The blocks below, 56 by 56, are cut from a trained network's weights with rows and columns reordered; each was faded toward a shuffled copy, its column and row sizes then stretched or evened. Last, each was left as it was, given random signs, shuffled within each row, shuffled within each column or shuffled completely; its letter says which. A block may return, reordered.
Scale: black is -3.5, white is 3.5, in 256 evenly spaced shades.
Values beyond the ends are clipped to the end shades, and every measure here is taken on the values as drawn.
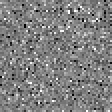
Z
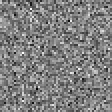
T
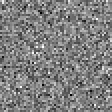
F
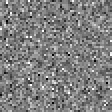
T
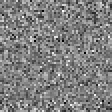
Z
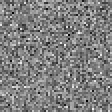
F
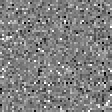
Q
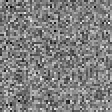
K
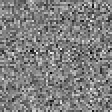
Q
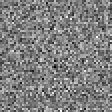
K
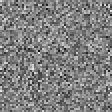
K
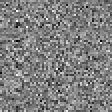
K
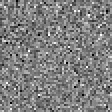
F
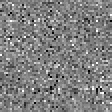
K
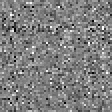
Q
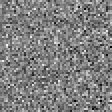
T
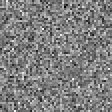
F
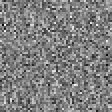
K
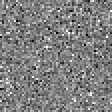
F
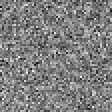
F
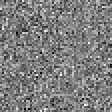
Q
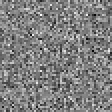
Q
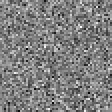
T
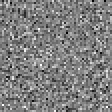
T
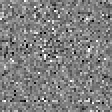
Q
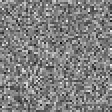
T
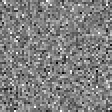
T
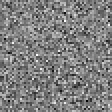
T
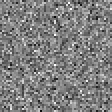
T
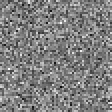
F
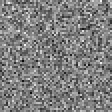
F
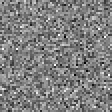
F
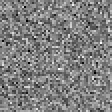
F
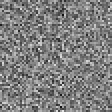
K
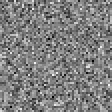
F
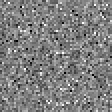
F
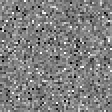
F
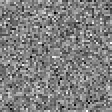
F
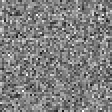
Z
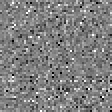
K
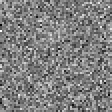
T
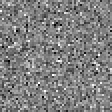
T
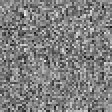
K
